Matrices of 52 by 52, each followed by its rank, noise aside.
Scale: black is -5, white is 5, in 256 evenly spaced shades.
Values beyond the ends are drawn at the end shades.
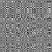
three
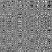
four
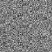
eight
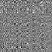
six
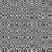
three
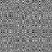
three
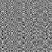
four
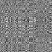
three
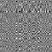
three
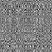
four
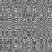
four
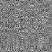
six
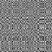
three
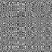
four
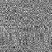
eight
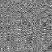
eight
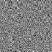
eight
